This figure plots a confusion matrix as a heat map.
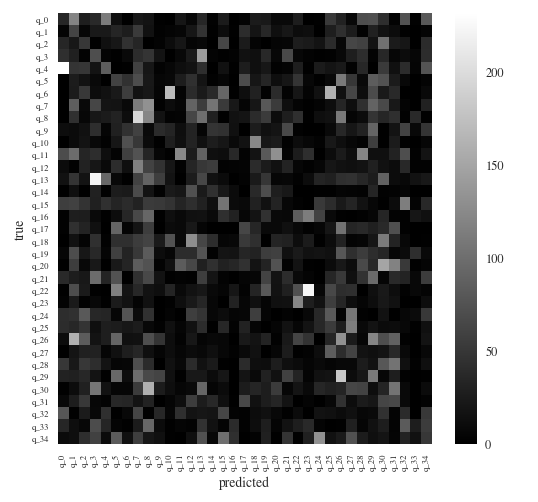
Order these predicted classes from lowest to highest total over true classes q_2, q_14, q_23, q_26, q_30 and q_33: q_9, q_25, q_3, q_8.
q_9, q_25, q_3, q_8
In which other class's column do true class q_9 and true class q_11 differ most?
q_20
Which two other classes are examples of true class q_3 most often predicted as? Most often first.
q_13, q_21
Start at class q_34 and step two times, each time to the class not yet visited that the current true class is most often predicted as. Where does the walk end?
q_27
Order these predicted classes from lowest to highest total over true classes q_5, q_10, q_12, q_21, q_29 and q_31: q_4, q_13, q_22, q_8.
q_4, q_22, q_13, q_8
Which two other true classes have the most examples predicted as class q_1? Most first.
q_26, q_0
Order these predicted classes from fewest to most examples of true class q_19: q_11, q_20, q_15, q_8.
q_15, q_11, q_20, q_8
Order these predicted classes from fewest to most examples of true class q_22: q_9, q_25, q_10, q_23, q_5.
q_9, q_10, q_25, q_5, q_23
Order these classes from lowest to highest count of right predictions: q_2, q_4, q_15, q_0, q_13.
q_0, q_2, q_13, q_4, q_15
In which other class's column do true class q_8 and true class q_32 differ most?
q_7
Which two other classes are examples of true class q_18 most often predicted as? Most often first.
q_12, q_30
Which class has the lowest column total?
q_33
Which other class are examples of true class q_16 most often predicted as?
q_23
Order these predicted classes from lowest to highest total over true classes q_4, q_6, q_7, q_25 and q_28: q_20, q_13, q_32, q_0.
q_32, q_20, q_13, q_0
